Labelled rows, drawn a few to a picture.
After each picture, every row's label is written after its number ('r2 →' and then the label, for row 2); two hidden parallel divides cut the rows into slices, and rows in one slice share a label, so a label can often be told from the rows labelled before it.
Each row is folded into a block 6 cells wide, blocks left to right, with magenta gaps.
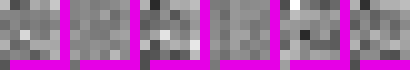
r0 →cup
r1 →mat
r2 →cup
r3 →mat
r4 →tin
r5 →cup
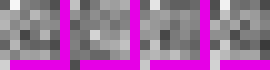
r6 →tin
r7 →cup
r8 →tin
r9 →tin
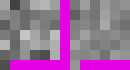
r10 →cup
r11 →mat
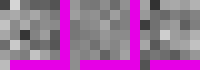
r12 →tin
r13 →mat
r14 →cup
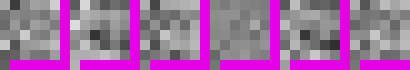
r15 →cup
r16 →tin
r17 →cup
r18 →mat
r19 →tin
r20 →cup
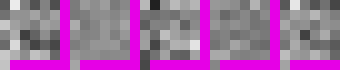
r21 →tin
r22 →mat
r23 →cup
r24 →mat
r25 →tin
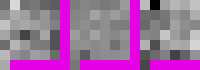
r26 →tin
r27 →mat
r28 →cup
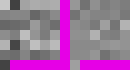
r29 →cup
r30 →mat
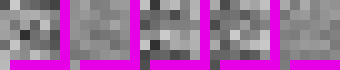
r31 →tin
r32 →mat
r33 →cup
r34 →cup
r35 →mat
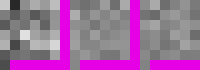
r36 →cup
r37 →mat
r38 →mat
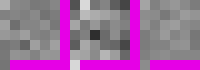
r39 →mat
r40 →tin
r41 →mat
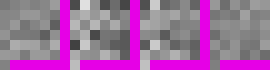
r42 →mat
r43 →tin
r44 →tin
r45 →mat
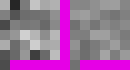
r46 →cup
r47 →mat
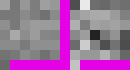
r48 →mat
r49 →tin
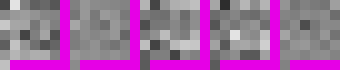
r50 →tin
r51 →mat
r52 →cup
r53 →cup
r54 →mat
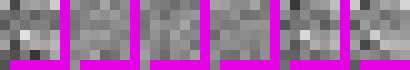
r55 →cup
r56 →mat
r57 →mat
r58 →mat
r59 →cup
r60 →cup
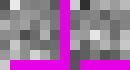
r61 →tin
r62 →cup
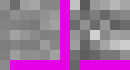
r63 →mat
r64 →cup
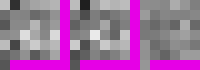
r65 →cup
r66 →cup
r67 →mat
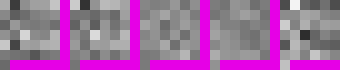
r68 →cup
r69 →cup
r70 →mat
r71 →mat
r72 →tin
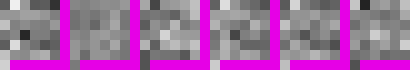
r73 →tin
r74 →mat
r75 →cup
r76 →tin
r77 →tin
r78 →cup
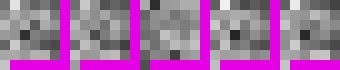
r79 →tin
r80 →tin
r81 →cup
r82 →tin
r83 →tin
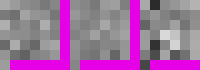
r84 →mat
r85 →mat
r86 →cup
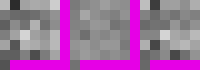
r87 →cup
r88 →mat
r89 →cup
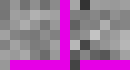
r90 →mat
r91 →cup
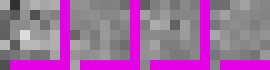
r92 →cup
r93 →mat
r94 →mat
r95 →mat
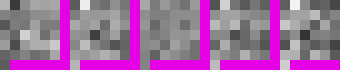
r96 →cup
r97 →tin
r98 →mat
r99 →tin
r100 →tin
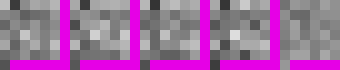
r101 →cup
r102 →cup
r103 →cup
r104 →cup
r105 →mat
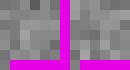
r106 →mat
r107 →mat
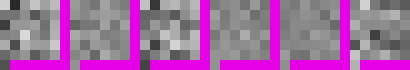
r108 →cup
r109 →mat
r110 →cup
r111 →mat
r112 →mat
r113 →tin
